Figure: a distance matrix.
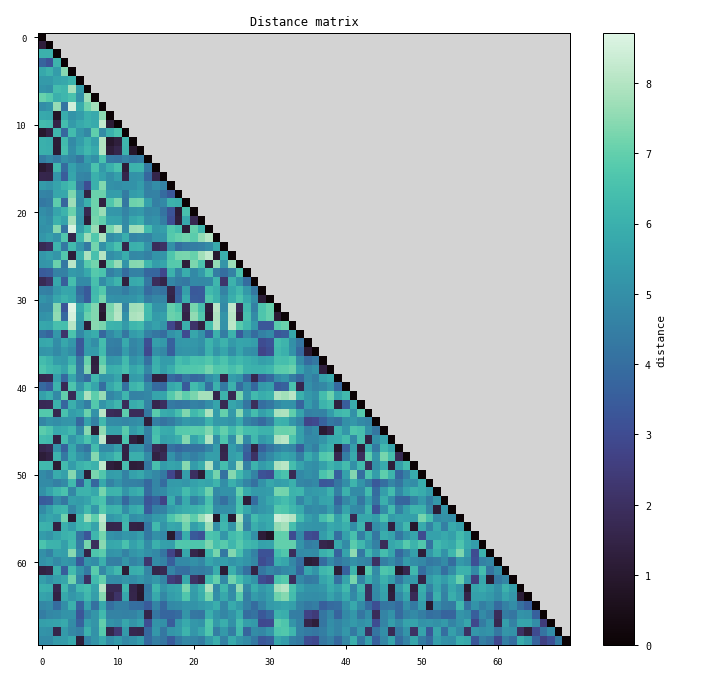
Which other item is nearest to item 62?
59
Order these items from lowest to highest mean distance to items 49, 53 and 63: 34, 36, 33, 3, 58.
36, 34, 3, 58, 33
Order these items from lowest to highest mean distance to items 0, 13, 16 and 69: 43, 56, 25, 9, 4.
9, 56, 43, 25, 4
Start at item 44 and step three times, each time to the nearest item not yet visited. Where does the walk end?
60
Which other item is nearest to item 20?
18
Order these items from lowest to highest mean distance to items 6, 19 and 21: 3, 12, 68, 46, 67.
3, 67, 68, 12, 46
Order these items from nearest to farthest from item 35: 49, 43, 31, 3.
43, 49, 3, 31
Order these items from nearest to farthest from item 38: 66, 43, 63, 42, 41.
66, 43, 63, 42, 41
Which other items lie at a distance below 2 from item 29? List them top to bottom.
17, 30, 57
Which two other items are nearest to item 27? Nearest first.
53, 16
